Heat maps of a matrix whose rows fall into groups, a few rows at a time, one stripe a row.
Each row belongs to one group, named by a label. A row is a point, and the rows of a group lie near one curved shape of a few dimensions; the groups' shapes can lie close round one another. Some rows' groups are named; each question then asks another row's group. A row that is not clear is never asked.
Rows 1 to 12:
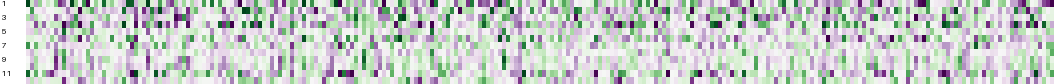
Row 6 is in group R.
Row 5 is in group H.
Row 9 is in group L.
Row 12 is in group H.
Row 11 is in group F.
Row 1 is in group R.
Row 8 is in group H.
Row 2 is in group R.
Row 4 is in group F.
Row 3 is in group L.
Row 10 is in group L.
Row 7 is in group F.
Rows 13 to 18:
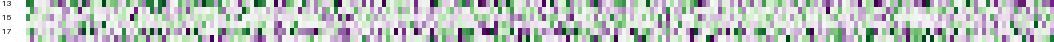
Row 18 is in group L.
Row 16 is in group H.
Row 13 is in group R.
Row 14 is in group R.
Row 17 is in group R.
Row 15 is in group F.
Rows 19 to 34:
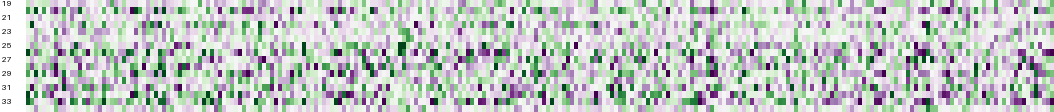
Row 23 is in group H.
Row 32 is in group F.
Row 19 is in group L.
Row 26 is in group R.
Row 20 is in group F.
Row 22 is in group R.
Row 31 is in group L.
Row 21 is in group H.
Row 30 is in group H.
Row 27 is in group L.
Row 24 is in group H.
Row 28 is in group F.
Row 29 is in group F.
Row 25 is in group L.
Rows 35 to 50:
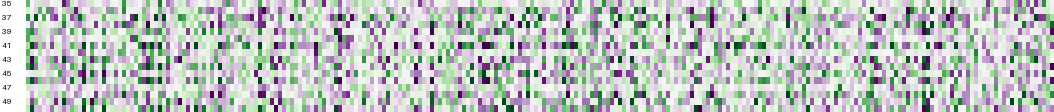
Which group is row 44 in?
R
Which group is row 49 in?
L
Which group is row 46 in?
R
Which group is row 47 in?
L
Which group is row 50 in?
R
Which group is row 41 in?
R
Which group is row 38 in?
L
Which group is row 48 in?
L
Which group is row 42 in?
F
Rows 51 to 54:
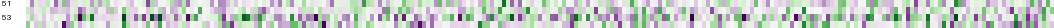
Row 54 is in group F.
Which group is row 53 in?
R
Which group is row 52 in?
L
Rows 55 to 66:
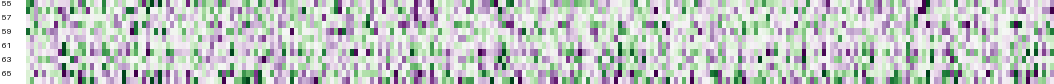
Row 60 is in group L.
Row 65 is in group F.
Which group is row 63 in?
L
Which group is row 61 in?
H
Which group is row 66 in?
R
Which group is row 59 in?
F
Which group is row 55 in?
R
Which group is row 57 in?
H
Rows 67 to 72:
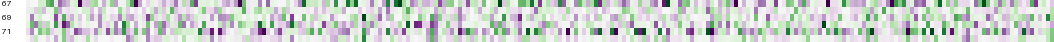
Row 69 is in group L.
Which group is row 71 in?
L
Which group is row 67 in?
R
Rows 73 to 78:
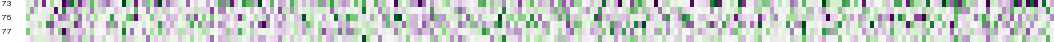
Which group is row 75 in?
R
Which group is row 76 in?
L
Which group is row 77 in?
F
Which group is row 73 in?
F
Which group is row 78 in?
L
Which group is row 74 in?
L
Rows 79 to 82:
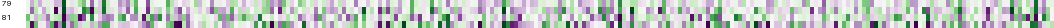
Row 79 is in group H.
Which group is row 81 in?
F
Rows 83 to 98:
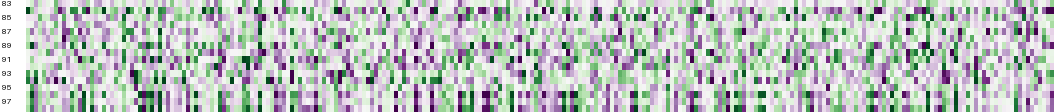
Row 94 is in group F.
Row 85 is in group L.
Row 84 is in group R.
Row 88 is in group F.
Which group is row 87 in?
F
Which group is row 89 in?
R
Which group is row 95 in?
R
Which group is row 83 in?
H
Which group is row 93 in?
F
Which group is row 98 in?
R
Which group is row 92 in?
H
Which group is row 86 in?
H
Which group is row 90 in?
L
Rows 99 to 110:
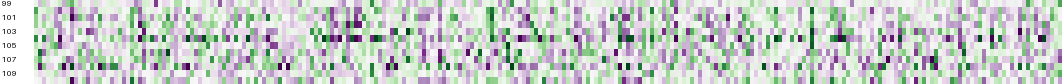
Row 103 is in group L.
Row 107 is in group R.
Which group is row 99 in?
H
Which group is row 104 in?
F
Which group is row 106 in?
R
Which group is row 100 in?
F
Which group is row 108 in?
L
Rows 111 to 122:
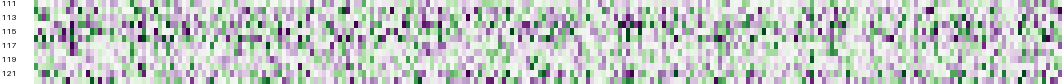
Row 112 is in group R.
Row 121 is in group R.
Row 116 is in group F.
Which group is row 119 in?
L
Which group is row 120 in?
F
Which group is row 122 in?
H
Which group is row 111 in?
F
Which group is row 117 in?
H
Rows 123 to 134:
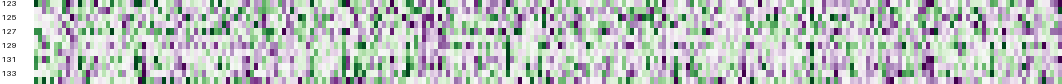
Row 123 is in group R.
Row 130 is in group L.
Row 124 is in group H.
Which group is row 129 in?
R
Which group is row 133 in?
R
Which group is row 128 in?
H
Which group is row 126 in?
H
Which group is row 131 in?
R
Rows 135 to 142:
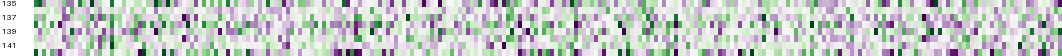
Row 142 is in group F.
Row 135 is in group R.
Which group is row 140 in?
L
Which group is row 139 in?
L
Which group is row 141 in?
H
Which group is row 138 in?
F
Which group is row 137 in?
L
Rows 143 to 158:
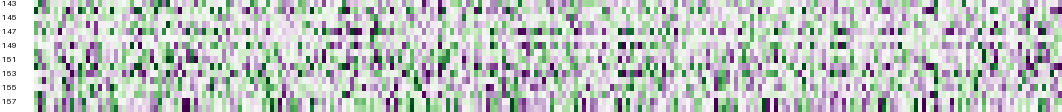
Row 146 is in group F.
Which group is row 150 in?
F
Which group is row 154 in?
H
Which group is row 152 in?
R
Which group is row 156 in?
R
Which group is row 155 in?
H
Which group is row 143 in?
R
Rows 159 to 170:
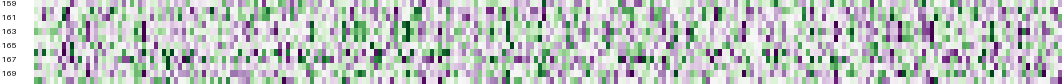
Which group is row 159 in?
H
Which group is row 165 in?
L
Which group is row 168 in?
F
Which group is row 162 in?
R
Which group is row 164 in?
R
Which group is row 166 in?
F
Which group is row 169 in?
R
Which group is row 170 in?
R
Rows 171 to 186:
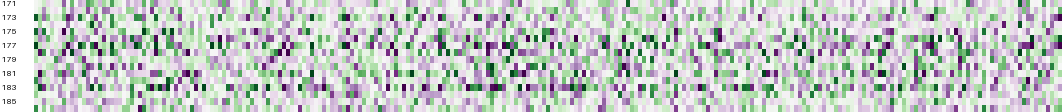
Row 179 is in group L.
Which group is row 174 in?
H
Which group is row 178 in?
L
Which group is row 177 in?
R
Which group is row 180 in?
H
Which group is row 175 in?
F
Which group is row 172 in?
H
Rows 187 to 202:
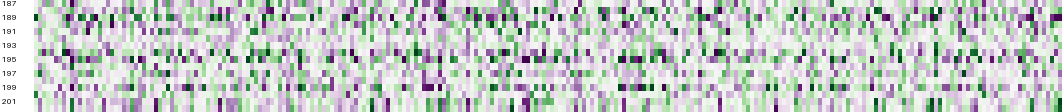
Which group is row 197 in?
R
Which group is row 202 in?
L
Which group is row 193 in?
H
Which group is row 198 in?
H
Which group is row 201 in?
L
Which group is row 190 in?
H
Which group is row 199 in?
F
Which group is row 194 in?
H
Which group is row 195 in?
F
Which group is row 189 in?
R
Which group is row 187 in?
H
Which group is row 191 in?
R
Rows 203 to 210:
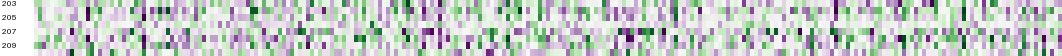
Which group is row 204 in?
R
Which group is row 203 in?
R
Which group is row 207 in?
F
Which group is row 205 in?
R
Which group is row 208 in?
R
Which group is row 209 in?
R
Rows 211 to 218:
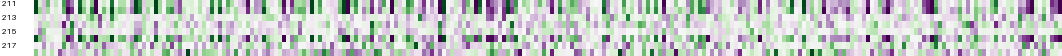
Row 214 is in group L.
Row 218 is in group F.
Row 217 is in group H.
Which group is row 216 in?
R
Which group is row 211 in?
R
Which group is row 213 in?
H
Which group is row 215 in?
H
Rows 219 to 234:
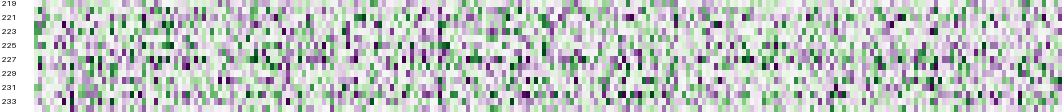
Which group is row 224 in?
F
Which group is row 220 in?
R
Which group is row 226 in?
H
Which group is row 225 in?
F
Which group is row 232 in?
F
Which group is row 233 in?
L
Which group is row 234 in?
H
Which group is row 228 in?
L
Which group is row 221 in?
R
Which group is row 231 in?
R
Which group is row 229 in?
H
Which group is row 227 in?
R
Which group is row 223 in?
R
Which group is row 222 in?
F
